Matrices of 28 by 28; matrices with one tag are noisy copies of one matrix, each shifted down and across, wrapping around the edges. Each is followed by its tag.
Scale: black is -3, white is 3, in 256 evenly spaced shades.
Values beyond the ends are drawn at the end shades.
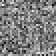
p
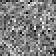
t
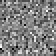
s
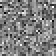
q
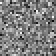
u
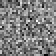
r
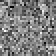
r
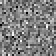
s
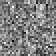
q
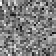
t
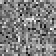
r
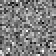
u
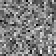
t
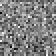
r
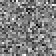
u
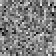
t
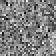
q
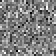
s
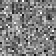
q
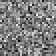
r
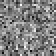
t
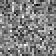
r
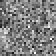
q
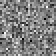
q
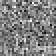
r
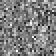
q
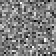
u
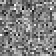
q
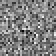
s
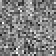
q
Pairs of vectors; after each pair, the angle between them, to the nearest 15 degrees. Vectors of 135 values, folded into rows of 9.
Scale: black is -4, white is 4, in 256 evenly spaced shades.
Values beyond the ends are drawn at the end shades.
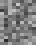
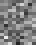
60 degrees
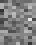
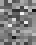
90 degrees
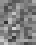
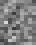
165 degrees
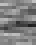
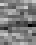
30 degrees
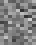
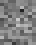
75 degrees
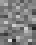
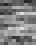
105 degrees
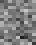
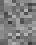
105 degrees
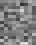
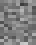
15 degrees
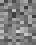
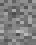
30 degrees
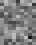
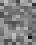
15 degrees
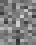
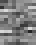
60 degrees
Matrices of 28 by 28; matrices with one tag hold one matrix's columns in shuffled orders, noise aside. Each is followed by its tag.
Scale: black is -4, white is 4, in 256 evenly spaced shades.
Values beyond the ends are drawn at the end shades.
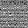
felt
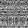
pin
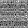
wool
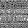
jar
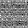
wool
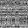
pin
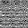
felt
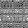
jar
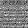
felt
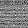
felt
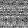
pin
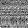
pin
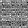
wool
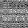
jar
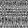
pin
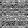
wool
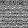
felt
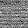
felt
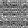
wool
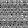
wool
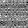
wool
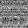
pin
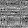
pin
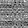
wool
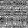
pin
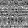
pin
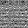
felt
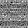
wool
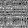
pin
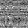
pin
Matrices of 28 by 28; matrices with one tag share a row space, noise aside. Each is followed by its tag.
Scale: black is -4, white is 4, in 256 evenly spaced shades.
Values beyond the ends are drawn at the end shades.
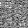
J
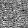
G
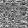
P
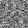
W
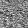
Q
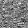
G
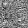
G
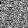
J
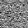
J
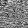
Q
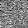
J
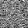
W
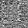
G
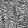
G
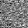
J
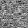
G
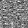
G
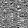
G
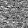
Q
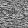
Q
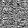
G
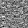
W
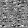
G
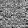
P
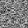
W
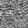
J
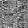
G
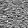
Q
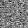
J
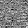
P
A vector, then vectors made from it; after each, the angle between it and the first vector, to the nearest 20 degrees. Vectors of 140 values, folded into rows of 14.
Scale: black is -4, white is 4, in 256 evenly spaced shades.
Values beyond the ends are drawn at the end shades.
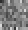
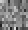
160 degrees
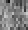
120 degrees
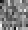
20 degrees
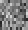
120 degrees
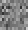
80 degrees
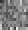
20 degrees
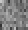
160 degrees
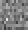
100 degrees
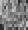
120 degrees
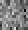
140 degrees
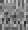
80 degrees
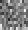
40 degrees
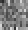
20 degrees
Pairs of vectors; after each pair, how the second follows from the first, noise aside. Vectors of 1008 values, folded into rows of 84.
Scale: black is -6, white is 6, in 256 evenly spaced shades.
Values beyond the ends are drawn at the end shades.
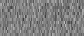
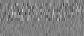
reversed, negated, partly zeroed.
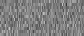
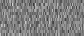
shuffled.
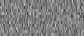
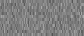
negated, shrunk.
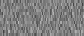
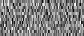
reversed, scaled up.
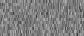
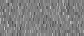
reversed, negated, partly zeroed.
